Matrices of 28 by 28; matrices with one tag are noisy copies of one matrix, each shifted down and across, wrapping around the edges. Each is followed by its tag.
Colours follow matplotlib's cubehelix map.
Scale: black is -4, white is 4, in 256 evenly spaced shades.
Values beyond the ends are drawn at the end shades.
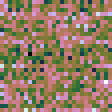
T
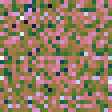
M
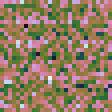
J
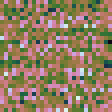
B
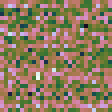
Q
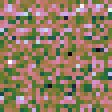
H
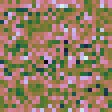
J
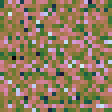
M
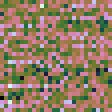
T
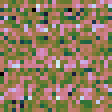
J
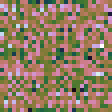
B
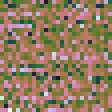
Q
